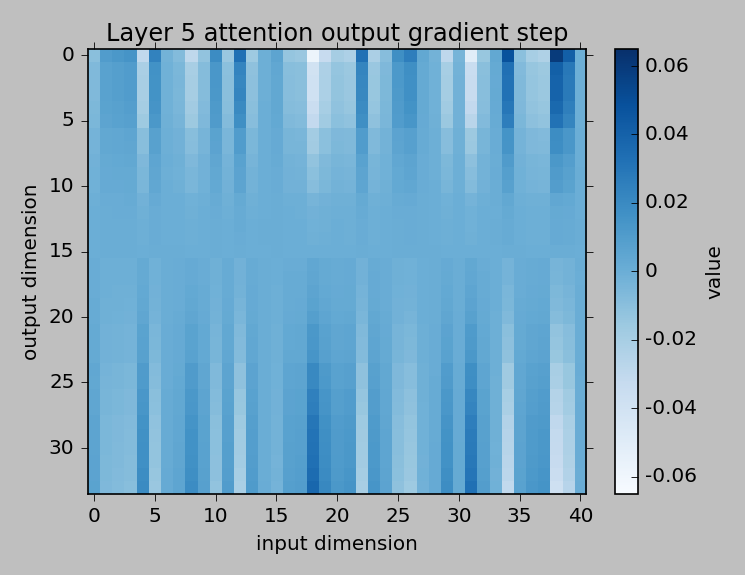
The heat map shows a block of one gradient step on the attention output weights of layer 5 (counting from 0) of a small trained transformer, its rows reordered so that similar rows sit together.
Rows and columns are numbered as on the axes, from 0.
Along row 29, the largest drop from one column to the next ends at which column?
38
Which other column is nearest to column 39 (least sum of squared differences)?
34
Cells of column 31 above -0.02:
28
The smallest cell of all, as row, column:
0, 18
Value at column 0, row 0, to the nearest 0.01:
-0.01
